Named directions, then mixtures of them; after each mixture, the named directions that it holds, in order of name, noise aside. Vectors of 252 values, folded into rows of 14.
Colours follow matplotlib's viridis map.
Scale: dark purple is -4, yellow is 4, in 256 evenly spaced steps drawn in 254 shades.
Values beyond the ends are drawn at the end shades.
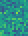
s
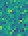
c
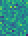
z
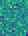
z.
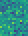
c, s.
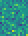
s, z.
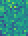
s, z.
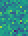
c, s.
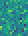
c.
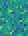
c.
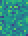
c, z.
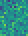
s, z.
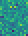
z.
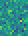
c.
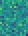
z.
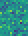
c, s.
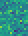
c, s.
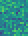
s.
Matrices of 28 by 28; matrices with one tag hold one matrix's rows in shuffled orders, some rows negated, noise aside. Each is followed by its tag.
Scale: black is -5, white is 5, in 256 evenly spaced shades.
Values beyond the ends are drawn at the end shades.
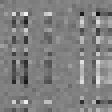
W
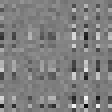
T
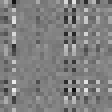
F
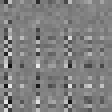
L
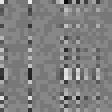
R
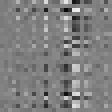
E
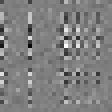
R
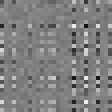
T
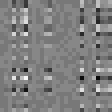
W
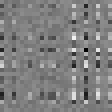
T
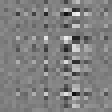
E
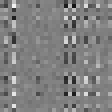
F
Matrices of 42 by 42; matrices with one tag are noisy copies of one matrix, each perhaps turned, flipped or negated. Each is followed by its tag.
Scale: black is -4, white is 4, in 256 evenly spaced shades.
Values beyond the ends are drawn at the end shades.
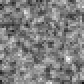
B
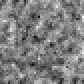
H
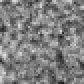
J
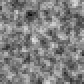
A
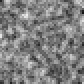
B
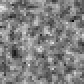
A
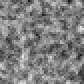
J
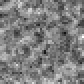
H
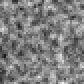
J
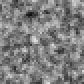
A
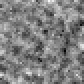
H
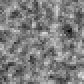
A
